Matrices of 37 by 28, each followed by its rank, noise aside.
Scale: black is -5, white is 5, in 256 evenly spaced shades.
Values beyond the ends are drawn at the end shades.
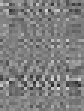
two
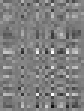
one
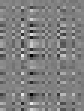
one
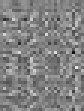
four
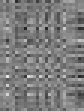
two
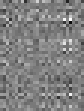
three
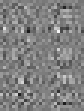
three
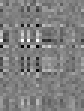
one
